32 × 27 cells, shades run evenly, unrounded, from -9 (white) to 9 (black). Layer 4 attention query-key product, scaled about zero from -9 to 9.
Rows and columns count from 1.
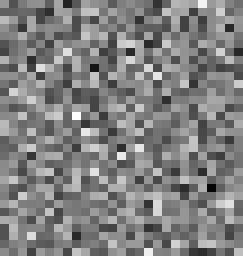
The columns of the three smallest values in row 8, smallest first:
15, 7, 26
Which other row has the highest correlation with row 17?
19
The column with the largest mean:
22
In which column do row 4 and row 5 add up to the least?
10
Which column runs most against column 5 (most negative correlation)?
25
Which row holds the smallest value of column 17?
32
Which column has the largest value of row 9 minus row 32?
27
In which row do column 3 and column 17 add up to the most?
4
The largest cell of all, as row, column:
24, 24
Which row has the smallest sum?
28
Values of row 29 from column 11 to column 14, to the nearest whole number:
0 4 4 -2
